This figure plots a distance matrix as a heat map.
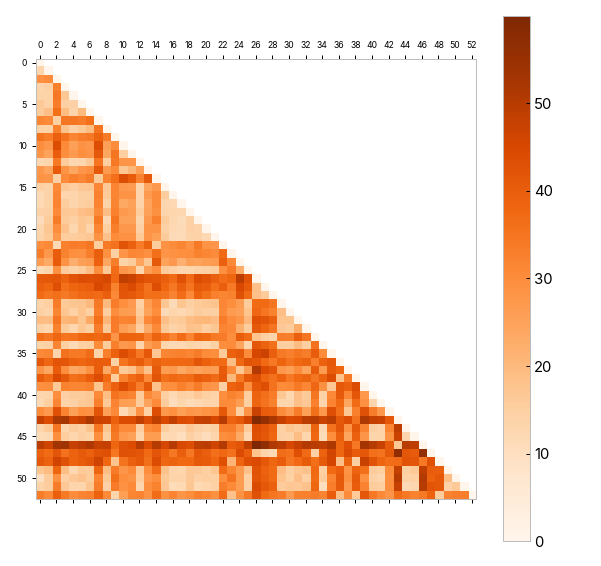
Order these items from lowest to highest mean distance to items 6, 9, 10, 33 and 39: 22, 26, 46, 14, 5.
5, 22, 14, 26, 46
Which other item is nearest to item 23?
9
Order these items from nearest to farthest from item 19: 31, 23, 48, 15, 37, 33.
15, 31, 37, 23, 33, 48
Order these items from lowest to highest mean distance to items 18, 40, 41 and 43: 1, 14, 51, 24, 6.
1, 51, 6, 24, 14
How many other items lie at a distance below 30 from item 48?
5
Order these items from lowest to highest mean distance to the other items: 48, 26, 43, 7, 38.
7, 38, 48, 26, 43
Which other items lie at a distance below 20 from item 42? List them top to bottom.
10, 11, 13, 24, 37
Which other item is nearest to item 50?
0
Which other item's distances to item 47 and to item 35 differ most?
27
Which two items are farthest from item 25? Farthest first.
46, 43
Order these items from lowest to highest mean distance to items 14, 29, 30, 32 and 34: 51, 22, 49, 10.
51, 49, 22, 10
